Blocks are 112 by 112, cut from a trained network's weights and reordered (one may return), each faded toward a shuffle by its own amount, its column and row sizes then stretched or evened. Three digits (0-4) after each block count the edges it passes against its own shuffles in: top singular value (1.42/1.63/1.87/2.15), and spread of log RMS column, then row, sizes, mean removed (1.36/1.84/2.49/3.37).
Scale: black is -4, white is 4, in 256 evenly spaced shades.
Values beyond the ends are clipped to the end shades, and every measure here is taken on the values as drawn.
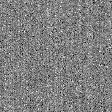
1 1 0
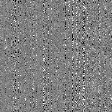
1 4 0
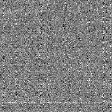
2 3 0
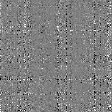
1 4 3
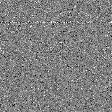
0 0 2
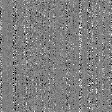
0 4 1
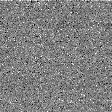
0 0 1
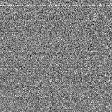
3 1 1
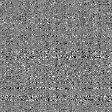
1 1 4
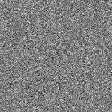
3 1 0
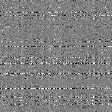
3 0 4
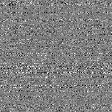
2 0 4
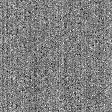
2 0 0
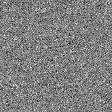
1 0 1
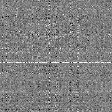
3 2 3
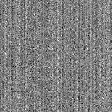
4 2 1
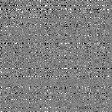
3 3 4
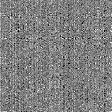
3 2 2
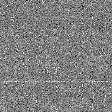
1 2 1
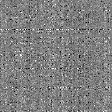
2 2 3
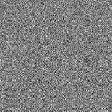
4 2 2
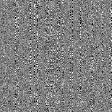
3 4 0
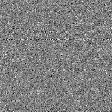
3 0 2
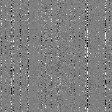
3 4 1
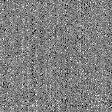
0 2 1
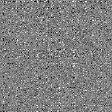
1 3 3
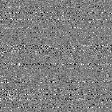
1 1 4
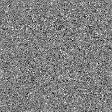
0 1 2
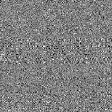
3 1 3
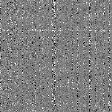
1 4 1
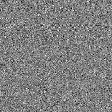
2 0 2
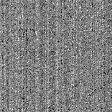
3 2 0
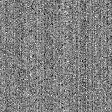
3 1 0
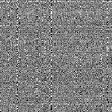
4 3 0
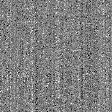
2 2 0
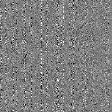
2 4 1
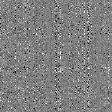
0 4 2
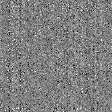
1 2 1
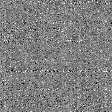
0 0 3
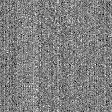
3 0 1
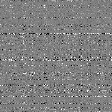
1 2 4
